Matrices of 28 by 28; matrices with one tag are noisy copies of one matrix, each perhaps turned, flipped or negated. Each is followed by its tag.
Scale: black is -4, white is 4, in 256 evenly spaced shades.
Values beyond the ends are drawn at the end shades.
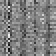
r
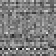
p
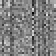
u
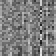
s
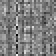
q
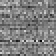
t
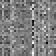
u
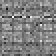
q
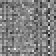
p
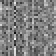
s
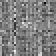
t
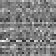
s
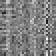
r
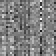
t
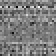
p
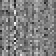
s
